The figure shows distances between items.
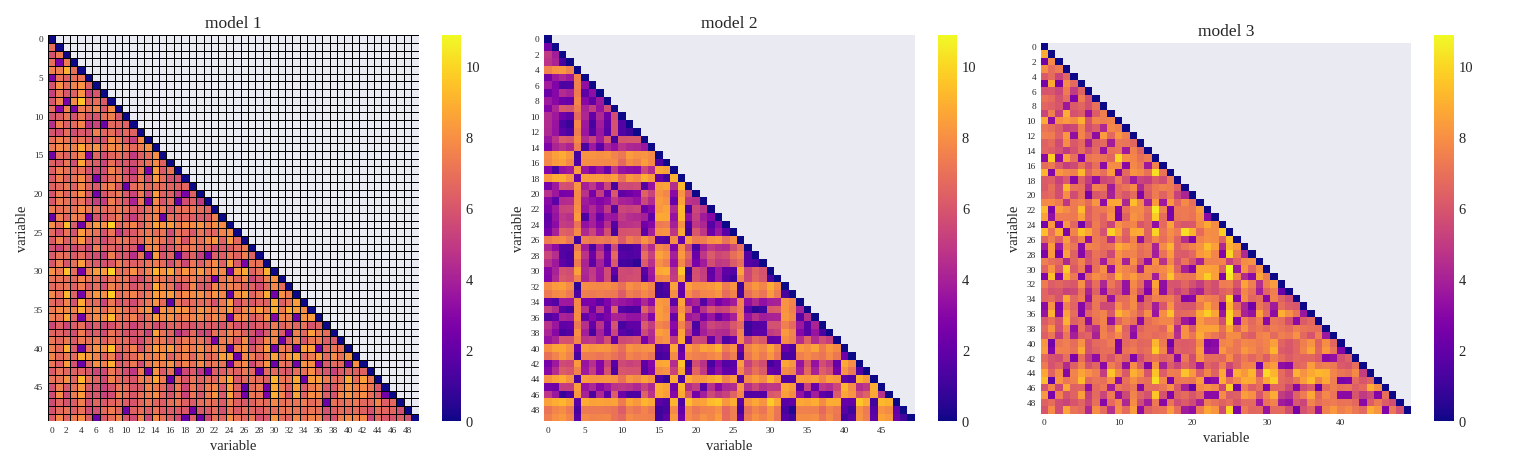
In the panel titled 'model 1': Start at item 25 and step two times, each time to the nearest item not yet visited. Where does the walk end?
9
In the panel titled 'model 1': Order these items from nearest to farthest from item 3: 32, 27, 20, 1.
1, 27, 32, 20
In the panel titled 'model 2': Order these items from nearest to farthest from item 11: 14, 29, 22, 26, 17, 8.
29, 8, 17, 14, 22, 26
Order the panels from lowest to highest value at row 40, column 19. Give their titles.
model 3, model 1, model 2
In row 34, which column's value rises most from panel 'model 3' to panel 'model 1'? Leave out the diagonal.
30
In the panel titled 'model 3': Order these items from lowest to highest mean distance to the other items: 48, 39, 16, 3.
48, 16, 39, 3
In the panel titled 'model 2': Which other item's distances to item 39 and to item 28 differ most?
35
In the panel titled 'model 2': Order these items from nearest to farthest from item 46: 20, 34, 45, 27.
27, 20, 34, 45
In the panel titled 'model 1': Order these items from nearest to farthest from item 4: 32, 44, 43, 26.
43, 32, 26, 44
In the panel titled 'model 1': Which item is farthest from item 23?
41
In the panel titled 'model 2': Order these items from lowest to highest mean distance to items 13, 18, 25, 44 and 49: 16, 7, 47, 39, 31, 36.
16, 47, 31, 39, 7, 36
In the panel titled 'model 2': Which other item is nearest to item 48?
33
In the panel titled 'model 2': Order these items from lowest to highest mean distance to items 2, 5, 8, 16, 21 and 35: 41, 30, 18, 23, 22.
23, 22, 30, 41, 18
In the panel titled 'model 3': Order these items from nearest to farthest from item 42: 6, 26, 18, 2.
18, 6, 2, 26
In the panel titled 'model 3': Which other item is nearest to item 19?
34
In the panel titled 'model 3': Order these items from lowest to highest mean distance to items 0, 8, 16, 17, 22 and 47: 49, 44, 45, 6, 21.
45, 6, 21, 44, 49
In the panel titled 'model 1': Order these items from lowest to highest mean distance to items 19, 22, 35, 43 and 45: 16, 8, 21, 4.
21, 16, 8, 4
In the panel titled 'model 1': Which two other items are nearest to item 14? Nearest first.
35, 37
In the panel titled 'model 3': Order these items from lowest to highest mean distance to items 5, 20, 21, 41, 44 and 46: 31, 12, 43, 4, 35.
43, 35, 4, 31, 12
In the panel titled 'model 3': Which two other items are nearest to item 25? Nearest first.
3, 44
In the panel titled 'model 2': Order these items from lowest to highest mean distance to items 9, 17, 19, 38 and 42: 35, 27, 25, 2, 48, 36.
25, 36, 27, 2, 35, 48
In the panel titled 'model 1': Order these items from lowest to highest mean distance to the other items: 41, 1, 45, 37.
37, 45, 1, 41
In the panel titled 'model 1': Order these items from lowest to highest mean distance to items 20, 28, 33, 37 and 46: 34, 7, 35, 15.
7, 15, 34, 35
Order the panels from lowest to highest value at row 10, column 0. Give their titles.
model 2, model 1, model 3
